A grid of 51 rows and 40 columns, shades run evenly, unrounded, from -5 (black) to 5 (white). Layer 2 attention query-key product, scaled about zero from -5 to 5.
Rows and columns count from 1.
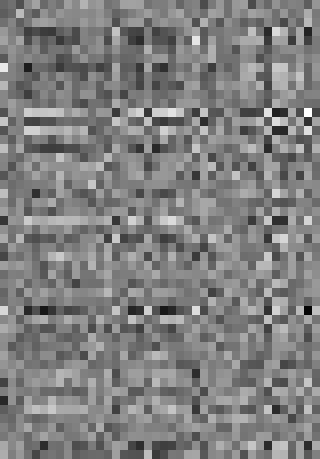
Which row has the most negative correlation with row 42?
5
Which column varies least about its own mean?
2
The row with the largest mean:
25
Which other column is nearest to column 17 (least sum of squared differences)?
22
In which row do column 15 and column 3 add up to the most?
27
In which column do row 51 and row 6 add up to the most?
19
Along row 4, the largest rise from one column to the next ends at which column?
35
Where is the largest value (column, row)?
39, 13
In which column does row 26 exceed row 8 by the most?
4
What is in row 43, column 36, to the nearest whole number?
-2
